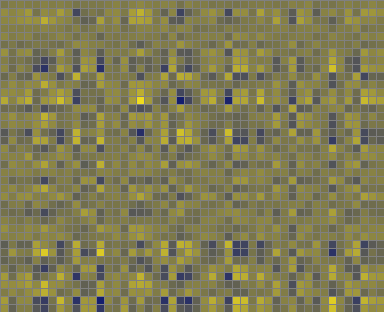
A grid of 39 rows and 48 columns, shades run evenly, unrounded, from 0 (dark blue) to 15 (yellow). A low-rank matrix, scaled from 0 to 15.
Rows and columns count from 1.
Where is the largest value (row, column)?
13, 18
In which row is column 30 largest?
38
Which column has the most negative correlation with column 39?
37
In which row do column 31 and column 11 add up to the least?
32
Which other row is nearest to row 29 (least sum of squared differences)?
11
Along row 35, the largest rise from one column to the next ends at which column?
30
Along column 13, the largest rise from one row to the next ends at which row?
10
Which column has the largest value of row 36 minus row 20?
6
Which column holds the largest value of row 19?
42
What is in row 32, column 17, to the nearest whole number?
10
